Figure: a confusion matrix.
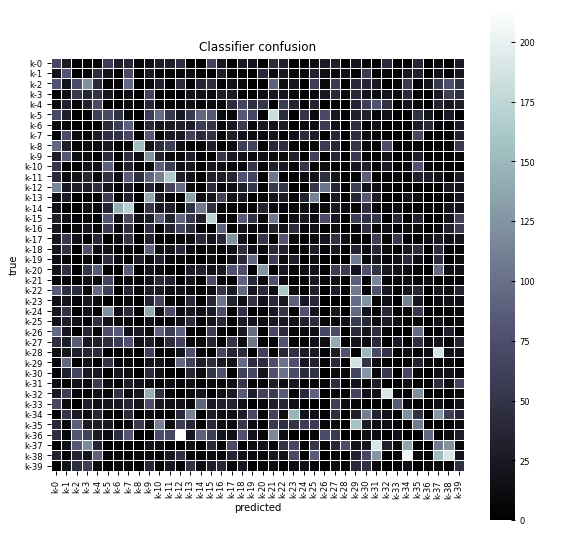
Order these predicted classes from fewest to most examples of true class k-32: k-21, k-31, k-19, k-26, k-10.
k-26, k-31, k-19, k-10, k-21
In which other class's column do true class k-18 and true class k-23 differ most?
k-30
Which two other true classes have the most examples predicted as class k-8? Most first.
k-35, k-11
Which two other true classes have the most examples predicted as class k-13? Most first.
k-34, k-28
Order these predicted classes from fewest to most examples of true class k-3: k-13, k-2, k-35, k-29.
k-35, k-13, k-29, k-2
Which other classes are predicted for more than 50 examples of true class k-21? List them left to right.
k-5, k-15, k-18, k-29, k-31
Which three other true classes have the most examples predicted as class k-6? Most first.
k-14, k-26, k-27
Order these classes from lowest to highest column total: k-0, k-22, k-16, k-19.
k-16, k-19, k-0, k-22
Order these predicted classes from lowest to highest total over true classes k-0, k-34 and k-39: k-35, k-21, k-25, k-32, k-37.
k-25, k-32, k-35, k-21, k-37
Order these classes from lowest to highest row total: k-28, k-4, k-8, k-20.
k-4, k-8, k-20, k-28
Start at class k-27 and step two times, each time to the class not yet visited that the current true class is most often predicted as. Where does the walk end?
k-29
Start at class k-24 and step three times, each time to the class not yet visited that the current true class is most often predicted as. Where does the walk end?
k-7
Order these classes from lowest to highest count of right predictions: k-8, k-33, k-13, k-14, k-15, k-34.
k-33, k-14, k-34, k-13, k-8, k-15
